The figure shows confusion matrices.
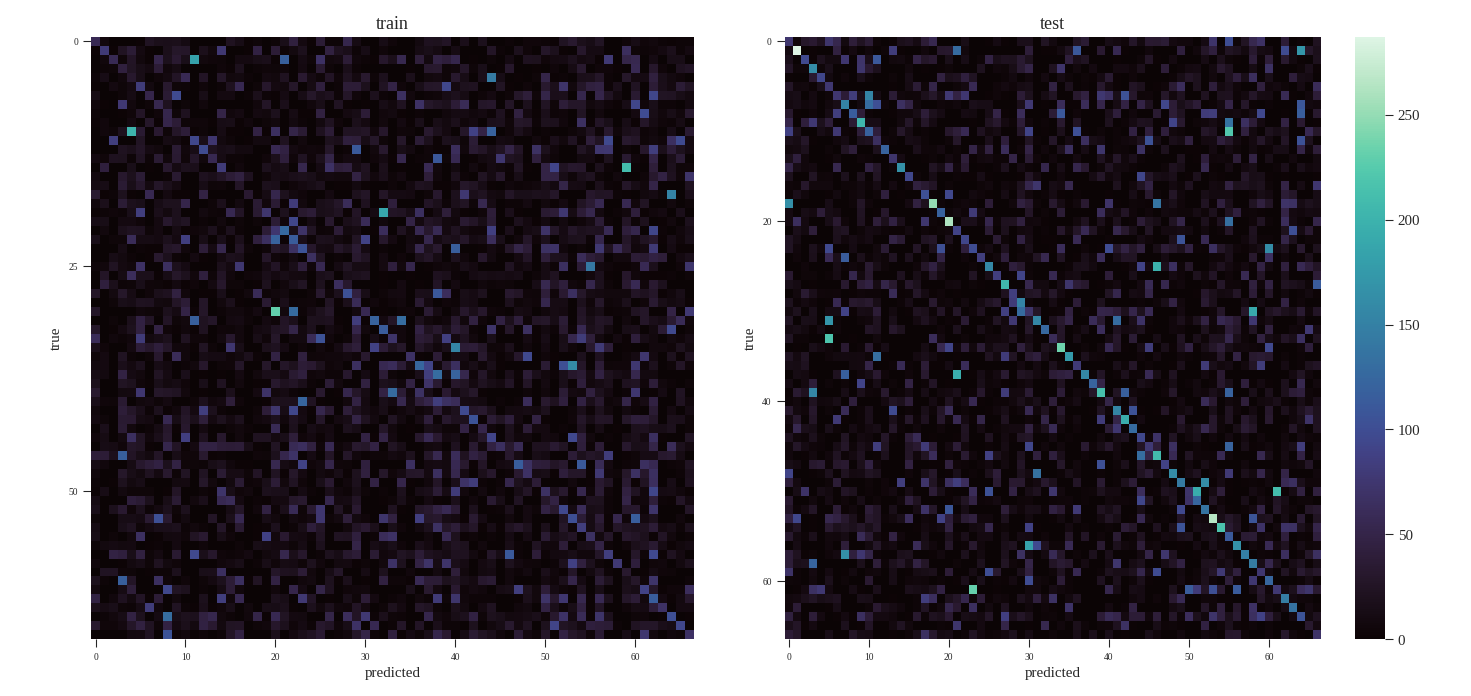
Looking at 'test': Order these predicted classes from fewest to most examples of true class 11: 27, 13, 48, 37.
13, 48, 27, 37
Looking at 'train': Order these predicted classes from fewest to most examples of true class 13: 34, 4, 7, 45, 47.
4, 47, 7, 34, 45
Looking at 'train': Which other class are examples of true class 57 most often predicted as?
46
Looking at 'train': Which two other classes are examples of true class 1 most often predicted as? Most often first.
14, 59
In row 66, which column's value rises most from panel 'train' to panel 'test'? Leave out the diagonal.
17
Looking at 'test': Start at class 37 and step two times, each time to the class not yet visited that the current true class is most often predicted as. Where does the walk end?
63
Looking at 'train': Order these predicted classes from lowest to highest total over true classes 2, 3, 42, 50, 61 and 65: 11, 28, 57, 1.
1, 28, 57, 11
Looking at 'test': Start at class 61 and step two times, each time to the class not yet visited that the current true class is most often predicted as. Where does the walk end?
60
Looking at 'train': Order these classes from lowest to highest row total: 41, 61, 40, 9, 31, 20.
9, 20, 61, 41, 40, 31
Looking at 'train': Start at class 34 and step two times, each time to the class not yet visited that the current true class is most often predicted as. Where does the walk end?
23
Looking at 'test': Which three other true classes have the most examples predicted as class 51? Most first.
50, 61, 7
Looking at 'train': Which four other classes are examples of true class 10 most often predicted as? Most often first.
4, 44, 42, 20
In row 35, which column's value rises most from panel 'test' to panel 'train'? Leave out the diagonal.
48
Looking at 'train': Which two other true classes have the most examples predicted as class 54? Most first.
47, 33
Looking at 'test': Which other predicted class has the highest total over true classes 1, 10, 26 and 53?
55
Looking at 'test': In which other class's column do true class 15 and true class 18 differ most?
0
